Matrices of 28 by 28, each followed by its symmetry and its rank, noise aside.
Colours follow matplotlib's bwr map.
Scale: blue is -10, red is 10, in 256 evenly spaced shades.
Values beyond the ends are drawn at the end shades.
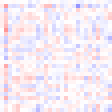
no symmetry, rank three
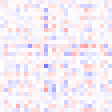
no symmetry, rank three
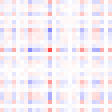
symmetric, rank one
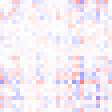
symmetric, rank two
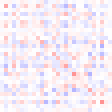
symmetric, rank three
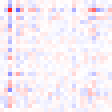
no symmetry, rank two
